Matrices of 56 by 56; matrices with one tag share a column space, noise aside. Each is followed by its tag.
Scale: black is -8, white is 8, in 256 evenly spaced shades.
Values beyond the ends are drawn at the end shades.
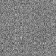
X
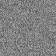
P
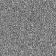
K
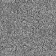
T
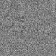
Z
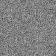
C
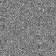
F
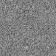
K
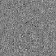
P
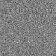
C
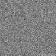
C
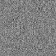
F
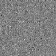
T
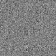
T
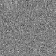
Z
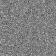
C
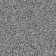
K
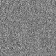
P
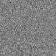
K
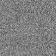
K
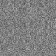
F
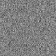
Z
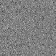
K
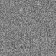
P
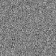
K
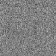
F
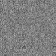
P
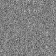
P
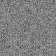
P
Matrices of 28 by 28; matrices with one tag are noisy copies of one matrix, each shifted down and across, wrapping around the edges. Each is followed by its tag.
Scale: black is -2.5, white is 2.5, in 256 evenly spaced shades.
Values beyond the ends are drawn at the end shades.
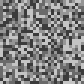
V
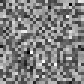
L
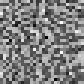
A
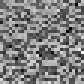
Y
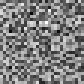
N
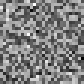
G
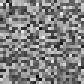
Y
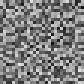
N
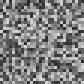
G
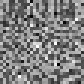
L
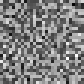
G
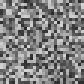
G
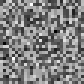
V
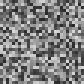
G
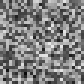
G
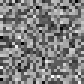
G
